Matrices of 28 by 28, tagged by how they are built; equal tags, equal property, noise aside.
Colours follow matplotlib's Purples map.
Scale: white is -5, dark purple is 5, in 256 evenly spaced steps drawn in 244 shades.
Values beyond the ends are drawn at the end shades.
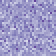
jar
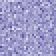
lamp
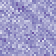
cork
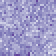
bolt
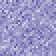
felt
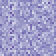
lamp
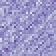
felt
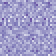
jar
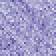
cork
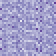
lamp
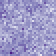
bolt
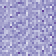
lamp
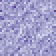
felt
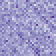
cork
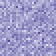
felt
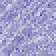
felt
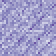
felt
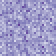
lamp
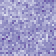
bolt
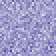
jar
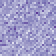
felt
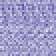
jar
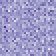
lamp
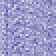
lamp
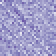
cork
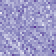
cork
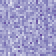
lamp
